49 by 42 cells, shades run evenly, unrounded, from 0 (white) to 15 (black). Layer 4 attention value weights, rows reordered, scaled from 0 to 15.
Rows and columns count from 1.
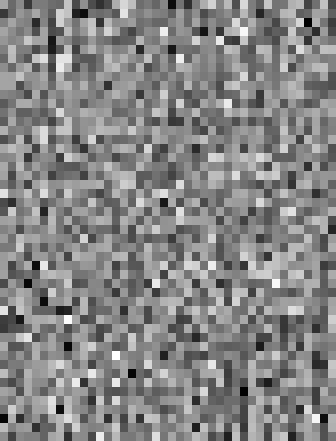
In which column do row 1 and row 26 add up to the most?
42
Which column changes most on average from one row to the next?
25
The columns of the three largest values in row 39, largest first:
9, 33, 38
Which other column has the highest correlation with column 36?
40
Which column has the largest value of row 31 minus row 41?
27
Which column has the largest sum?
41
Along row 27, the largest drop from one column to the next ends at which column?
11
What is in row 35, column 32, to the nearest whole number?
4
